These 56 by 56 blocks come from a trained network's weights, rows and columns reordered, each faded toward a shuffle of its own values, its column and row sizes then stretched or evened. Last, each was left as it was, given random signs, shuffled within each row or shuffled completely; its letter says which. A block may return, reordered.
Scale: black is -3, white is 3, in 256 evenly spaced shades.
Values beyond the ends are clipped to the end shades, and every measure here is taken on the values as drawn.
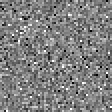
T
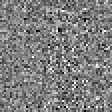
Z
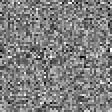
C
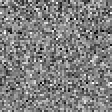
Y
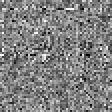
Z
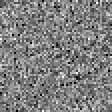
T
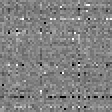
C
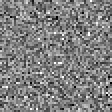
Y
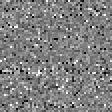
Y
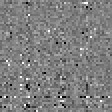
Z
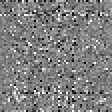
Z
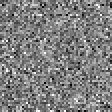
Y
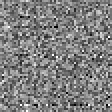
C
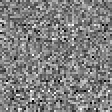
Y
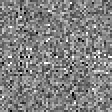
Z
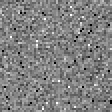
T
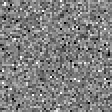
T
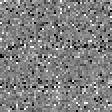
Y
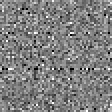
C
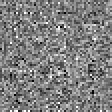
Z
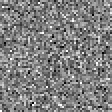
T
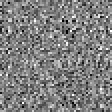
C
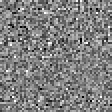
Y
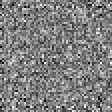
C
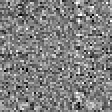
C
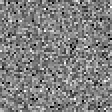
T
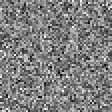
T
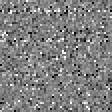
Y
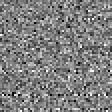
Y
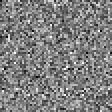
Y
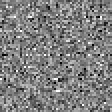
Y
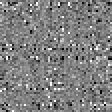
C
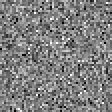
T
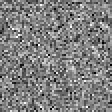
T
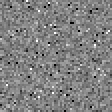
T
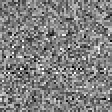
Y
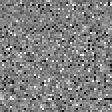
Y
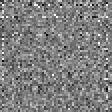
C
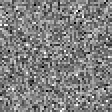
T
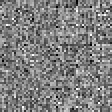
C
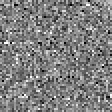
Y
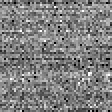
C
